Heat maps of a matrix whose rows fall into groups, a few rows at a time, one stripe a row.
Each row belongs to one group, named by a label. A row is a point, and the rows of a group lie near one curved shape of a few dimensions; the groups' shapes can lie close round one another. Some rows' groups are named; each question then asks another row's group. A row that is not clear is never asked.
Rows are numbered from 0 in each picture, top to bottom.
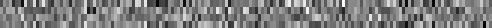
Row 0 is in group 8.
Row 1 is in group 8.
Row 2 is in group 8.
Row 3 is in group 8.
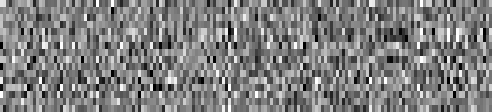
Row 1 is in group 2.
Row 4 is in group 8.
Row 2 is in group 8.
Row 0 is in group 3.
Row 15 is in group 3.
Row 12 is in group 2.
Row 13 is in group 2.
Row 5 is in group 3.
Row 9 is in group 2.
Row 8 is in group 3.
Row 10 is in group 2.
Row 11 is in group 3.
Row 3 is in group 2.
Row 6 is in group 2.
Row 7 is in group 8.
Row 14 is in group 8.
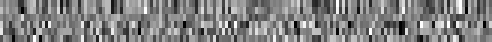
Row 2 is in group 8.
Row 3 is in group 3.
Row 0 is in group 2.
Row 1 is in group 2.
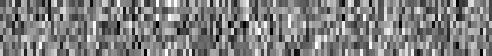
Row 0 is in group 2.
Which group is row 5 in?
8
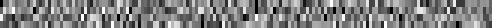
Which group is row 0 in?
2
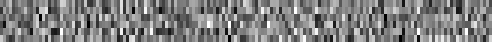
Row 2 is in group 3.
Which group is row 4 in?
2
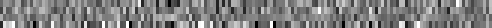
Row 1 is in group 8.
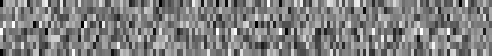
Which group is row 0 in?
2
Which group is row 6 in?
8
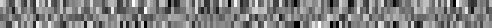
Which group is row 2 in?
2
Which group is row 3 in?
8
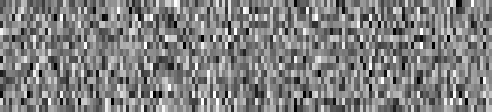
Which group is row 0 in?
2
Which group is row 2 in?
2
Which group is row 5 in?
3
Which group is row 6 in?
8
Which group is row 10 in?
3
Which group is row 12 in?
2
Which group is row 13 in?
2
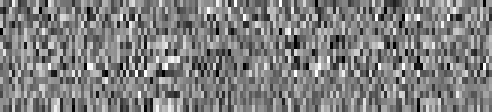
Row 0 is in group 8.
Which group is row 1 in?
3
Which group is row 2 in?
8
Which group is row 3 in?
3
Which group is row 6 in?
8
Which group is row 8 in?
2
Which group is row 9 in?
8
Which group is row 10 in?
2
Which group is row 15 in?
2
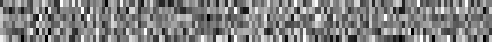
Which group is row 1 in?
3
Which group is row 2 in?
3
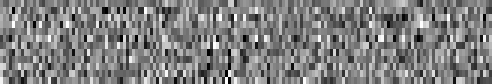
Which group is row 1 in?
2
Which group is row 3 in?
3
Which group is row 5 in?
8
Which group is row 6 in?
2
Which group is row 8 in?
3
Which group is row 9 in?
3
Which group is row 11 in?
2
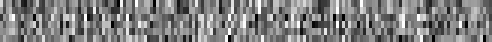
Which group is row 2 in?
3
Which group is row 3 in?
2
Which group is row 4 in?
3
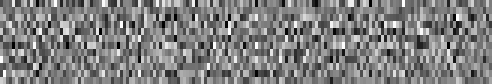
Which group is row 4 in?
3
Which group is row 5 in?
3
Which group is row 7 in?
8
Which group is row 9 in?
3
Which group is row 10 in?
3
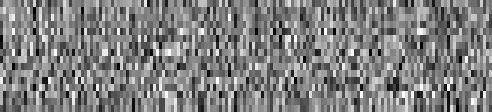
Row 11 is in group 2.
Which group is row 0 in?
8
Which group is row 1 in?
3
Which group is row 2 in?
3
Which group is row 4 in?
3
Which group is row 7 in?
2
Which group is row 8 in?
2
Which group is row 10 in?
3
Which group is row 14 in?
3
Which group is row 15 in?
3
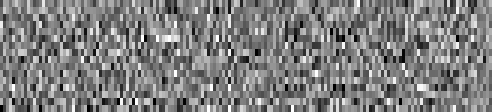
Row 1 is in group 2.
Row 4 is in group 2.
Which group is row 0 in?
3
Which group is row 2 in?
3
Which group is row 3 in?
3
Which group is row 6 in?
3
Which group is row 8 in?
3
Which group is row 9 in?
2
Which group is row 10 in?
3
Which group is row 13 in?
8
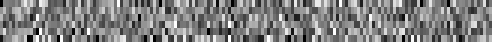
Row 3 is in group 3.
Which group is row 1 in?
3
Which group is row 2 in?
2
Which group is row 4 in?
3
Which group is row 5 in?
2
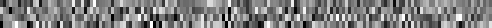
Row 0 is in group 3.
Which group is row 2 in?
2
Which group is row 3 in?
2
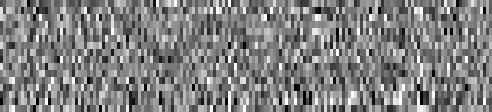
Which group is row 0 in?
2
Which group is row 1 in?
8
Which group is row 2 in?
3
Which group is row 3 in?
2
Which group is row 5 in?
2
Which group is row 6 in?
3
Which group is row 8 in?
2
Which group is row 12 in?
8
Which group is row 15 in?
3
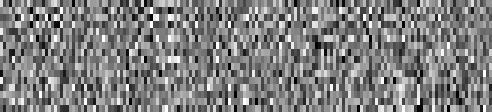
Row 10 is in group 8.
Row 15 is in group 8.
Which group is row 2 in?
2
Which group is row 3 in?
2
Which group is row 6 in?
8
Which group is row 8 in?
2
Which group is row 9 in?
3
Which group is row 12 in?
3
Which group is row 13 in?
3
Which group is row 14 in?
8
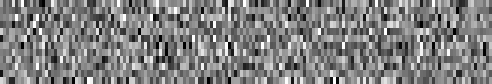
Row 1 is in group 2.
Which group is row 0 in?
8
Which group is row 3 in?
3
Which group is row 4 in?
3
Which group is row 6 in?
8
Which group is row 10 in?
2
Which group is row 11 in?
3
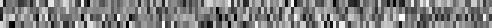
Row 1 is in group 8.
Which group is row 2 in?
3
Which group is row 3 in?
3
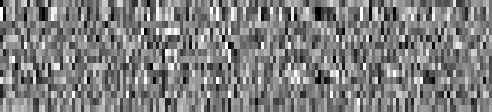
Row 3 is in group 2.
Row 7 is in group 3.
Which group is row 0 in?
2
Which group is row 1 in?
8
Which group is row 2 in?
8
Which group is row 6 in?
8
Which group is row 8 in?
3
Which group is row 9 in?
2
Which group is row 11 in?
8
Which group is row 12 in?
2
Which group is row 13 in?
3
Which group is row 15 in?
3
